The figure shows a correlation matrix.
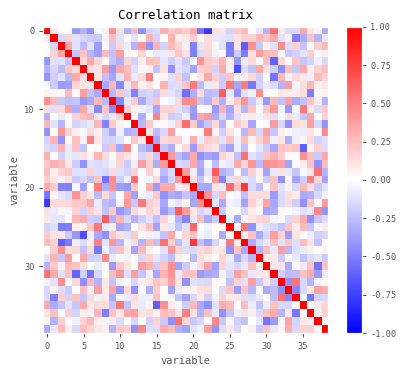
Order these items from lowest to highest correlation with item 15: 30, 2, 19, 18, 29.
30, 29, 18, 19, 2
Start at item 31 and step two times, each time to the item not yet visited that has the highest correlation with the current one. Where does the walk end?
9
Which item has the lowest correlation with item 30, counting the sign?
37
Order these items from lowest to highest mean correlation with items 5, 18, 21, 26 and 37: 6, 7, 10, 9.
7, 9, 10, 6
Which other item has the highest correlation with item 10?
35
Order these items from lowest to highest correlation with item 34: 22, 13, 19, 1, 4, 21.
1, 19, 22, 13, 21, 4
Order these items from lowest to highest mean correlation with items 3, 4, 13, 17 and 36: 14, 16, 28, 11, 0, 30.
0, 11, 16, 14, 28, 30
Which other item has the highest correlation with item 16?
27
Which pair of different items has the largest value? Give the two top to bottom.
20, 27
